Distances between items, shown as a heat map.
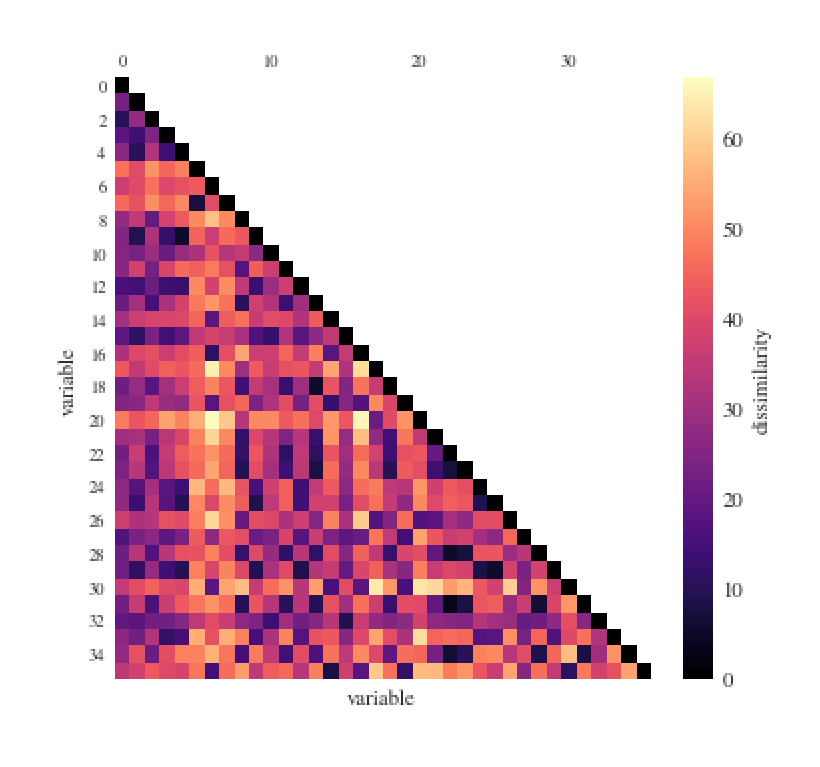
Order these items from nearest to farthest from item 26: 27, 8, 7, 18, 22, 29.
8, 18, 22, 29, 27, 7
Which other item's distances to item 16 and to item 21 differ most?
6
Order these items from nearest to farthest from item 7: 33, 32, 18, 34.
32, 18, 34, 33
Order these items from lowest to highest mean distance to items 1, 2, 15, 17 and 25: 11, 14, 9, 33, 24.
9, 24, 33, 11, 14
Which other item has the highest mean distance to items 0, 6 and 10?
20
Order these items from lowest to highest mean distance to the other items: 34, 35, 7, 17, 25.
25, 34, 35, 17, 7
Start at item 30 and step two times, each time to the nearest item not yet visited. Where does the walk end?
14
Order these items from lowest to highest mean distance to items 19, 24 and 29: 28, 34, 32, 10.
32, 10, 28, 34
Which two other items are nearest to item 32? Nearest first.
15, 10
